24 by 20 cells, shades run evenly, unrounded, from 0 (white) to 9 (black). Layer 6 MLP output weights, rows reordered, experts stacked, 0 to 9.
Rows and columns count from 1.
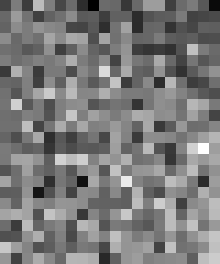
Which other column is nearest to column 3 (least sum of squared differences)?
6
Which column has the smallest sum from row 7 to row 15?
11
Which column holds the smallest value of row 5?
18
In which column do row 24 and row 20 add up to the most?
10
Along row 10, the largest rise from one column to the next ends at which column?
3
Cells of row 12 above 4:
14
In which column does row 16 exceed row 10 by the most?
2
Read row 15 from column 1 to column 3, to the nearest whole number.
5 3 3
